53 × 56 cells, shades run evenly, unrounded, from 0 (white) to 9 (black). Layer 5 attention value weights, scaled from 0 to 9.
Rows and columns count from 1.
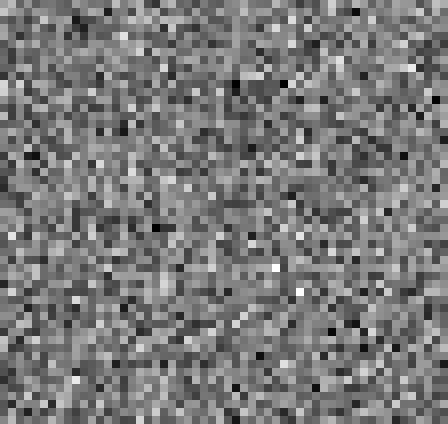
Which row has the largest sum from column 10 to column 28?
46
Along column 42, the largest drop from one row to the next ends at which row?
43
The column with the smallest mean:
21
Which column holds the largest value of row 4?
11
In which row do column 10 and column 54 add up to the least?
48
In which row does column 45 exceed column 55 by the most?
2
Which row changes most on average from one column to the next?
29
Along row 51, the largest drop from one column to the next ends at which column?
8
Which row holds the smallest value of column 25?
12
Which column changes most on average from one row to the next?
4
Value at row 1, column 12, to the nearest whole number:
5
